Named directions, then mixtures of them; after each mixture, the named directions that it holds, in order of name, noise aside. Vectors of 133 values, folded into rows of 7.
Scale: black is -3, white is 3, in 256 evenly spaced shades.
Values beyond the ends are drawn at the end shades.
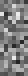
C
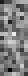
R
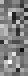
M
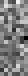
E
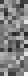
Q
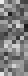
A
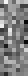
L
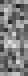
A, C, R.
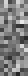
E.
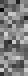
A, E.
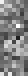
A.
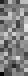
A, R.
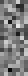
A, Q, R.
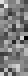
A, C, E.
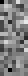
E, Q, R.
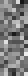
A, Q.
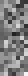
A, Q.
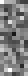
R.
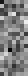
A, C, Q.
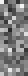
L, Q, R.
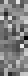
E, Q.
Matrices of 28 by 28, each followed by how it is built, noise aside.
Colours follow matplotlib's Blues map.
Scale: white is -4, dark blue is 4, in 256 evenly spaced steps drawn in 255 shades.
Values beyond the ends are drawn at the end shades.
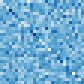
diagonal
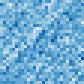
Hankel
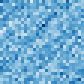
Hankel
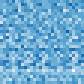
repeating columns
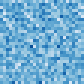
repeating columns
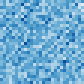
Hankel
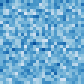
repeating columns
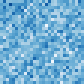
Hankel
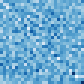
diagonal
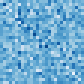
diagonal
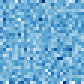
uneven rows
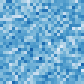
Hankel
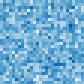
repeating columns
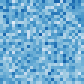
repeating columns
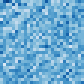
Hankel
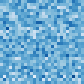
repeating columns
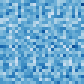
repeating columns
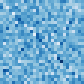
diagonal
